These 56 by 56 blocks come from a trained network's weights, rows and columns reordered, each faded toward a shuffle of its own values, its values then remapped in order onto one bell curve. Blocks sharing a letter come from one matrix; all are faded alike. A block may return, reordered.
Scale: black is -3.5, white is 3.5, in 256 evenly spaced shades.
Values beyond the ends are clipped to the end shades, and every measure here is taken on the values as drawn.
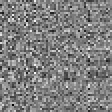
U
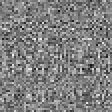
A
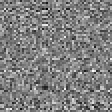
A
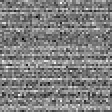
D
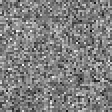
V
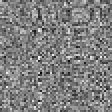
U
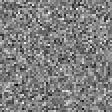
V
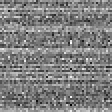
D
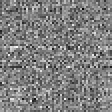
A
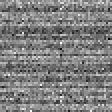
D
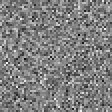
V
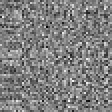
U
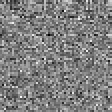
A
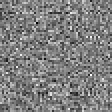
A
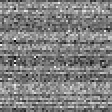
D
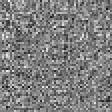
U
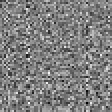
U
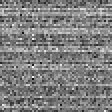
D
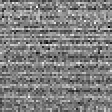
D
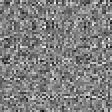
A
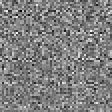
A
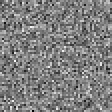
V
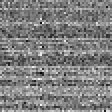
D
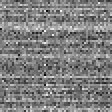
D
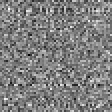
A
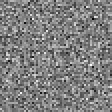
V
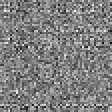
A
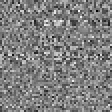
A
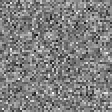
V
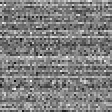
D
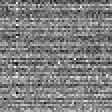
D
